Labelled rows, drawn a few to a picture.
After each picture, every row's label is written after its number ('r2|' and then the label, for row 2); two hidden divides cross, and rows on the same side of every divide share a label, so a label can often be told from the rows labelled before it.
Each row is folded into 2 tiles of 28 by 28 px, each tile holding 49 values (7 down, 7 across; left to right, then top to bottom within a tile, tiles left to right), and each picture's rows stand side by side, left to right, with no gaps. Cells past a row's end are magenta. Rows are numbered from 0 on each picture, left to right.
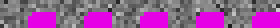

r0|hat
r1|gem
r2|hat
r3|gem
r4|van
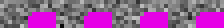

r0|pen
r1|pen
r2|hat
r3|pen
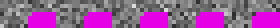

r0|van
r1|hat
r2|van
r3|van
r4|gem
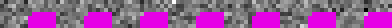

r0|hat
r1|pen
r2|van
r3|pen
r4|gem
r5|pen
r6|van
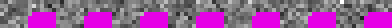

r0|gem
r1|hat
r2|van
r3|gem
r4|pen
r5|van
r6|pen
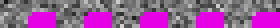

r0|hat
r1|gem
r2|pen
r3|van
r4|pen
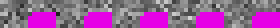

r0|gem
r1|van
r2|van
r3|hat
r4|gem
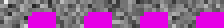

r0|pen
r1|pen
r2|hat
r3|hat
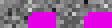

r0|gem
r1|van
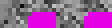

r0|gem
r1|van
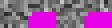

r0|pen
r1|pen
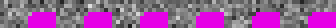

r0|van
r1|hat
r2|van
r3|van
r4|gem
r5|hat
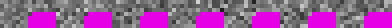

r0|gem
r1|gem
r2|pen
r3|gem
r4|van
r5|pen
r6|hat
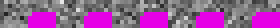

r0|pen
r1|pen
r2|gem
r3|gem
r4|van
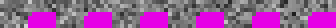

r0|gem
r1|van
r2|gem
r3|gem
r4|hat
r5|hat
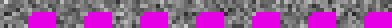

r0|pen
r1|pen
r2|hat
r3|gem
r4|van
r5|pen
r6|gem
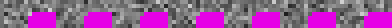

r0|pen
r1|van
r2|van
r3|van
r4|hat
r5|pen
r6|pen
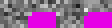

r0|pen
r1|gem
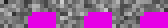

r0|hat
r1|pen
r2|pen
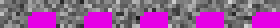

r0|gem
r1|hat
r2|pen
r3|pen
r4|pen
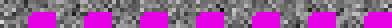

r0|hat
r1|gem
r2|gem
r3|gem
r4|van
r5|van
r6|van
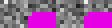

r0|pen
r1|gem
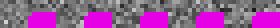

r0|van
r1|pen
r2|pen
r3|gem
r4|van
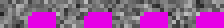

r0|van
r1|gem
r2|hat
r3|van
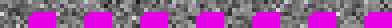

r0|gem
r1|gem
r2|hat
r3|pen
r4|van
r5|pen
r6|gem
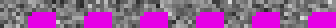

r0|gem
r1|hat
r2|hat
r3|gem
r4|pen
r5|hat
